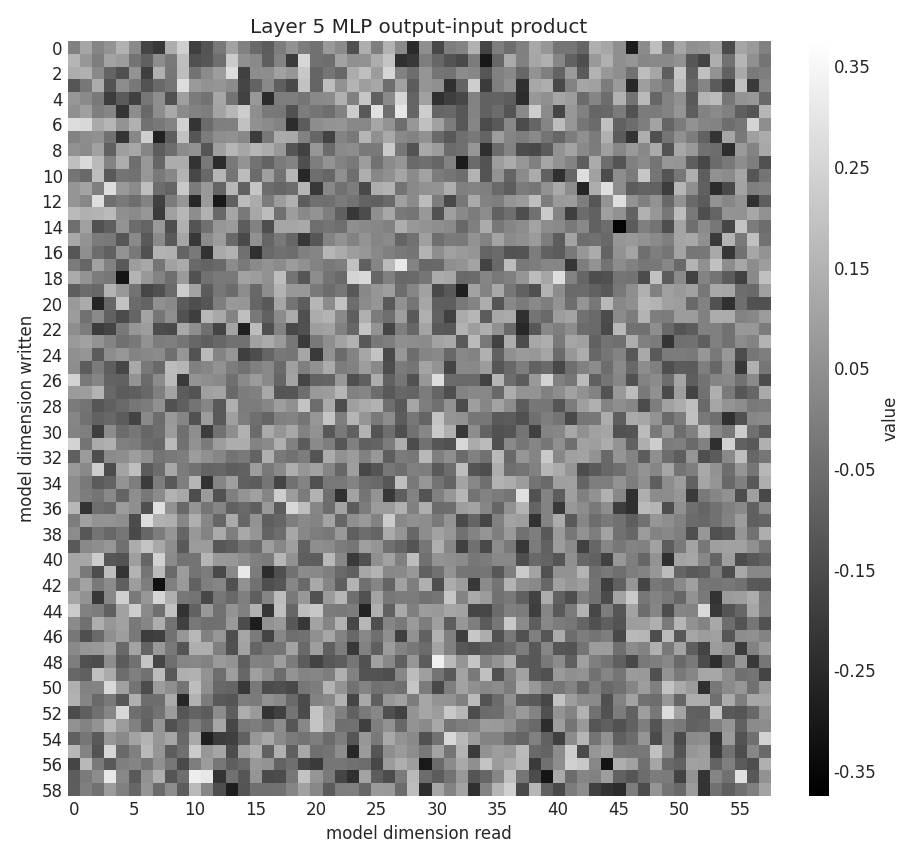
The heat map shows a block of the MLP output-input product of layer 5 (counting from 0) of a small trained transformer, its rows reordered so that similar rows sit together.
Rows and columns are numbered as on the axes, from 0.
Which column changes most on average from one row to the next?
2
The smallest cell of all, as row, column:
14, 45
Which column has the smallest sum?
34
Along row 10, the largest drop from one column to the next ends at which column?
19
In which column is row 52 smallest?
16
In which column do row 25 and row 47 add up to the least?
55
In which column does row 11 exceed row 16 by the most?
15
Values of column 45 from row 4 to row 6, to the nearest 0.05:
0.15 0 -0.1
